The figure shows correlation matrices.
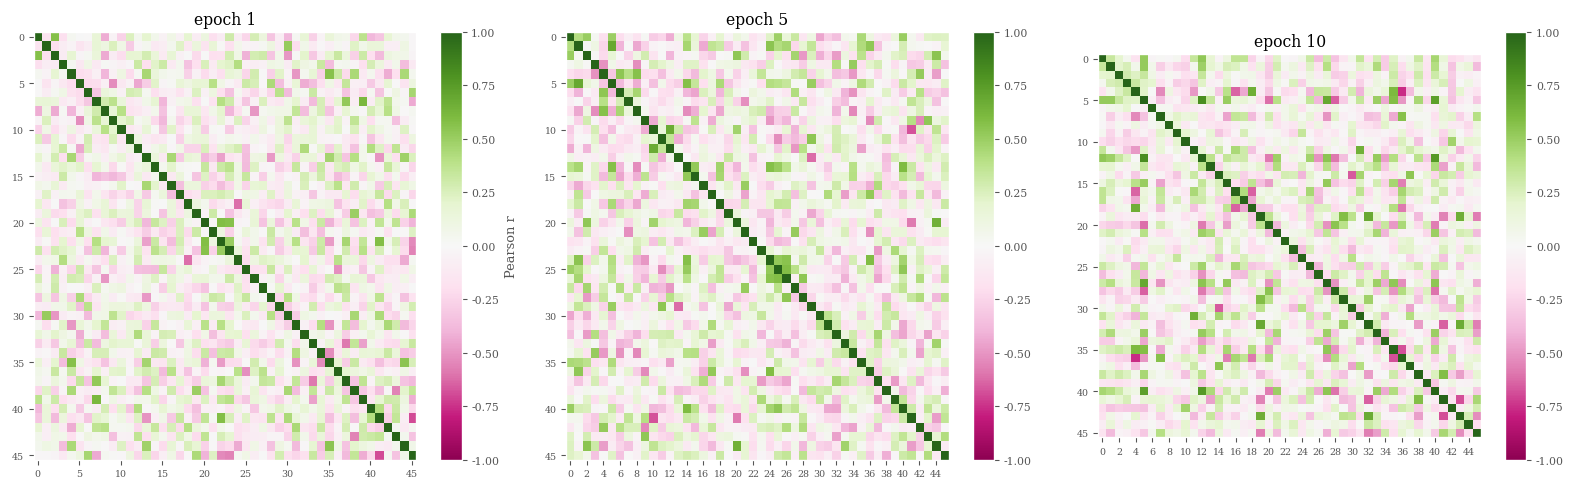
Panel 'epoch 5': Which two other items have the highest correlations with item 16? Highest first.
21, 37
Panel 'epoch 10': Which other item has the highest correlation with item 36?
7
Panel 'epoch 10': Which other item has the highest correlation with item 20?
28
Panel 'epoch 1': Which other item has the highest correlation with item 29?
6
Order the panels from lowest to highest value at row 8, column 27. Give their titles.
epoch 10, epoch 1, epoch 5
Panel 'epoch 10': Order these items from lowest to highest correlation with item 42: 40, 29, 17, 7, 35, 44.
35, 40, 17, 29, 44, 7
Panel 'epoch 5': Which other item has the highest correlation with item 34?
3
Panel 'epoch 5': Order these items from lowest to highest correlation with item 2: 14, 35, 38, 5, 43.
14, 38, 5, 43, 35
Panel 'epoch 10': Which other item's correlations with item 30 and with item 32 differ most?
14
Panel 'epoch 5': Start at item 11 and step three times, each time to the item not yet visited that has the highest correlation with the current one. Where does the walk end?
1
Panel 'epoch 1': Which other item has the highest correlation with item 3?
24
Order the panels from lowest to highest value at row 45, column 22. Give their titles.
epoch 1, epoch 5, epoch 10
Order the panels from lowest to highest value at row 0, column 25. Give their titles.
epoch 1, epoch 10, epoch 5
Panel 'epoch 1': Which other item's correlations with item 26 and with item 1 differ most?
8
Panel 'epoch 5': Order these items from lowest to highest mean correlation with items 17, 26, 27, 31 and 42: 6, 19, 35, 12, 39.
12, 19, 39, 35, 6
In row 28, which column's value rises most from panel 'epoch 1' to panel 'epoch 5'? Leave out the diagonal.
13
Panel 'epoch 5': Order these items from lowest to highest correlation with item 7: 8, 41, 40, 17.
40, 8, 17, 41
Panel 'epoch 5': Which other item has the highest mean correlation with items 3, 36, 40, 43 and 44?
34
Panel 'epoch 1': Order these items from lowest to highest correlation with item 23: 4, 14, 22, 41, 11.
11, 4, 41, 14, 22
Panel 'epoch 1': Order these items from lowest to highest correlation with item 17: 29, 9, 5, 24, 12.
9, 29, 24, 12, 5
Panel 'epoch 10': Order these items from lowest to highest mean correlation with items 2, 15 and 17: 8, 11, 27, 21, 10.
10, 8, 11, 21, 27
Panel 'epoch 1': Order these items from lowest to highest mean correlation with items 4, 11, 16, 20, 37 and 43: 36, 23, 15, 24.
15, 24, 36, 23
